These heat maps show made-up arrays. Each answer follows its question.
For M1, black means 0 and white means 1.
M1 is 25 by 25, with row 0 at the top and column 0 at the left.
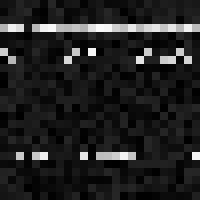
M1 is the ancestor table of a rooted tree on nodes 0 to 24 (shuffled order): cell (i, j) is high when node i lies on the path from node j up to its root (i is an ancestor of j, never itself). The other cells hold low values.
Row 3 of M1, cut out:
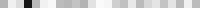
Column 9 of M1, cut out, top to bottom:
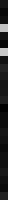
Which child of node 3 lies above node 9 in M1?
6
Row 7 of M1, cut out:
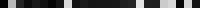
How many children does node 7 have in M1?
6
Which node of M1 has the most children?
19
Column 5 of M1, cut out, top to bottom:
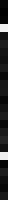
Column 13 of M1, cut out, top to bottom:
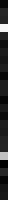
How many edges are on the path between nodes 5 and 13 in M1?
2
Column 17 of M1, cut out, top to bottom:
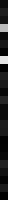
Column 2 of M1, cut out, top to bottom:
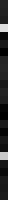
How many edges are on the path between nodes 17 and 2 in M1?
4
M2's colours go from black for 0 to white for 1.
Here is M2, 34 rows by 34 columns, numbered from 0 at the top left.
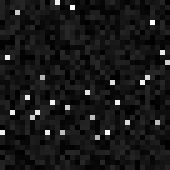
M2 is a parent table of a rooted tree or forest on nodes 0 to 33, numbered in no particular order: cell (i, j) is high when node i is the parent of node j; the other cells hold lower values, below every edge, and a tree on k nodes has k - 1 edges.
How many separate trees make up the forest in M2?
7
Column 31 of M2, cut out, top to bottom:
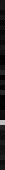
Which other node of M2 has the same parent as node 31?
25
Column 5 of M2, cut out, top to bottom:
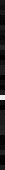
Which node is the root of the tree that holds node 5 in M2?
27
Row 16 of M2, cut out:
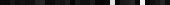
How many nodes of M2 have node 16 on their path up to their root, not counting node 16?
5
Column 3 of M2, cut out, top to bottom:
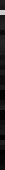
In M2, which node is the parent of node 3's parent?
22
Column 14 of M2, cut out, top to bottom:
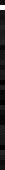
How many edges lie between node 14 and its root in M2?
4
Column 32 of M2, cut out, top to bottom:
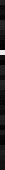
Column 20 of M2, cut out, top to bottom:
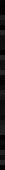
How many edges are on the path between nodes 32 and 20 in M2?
2
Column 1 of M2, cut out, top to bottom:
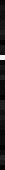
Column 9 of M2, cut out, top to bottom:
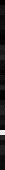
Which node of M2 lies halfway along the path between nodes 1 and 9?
0
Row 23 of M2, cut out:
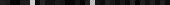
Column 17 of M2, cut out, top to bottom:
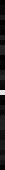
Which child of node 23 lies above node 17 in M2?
18
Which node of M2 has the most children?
26
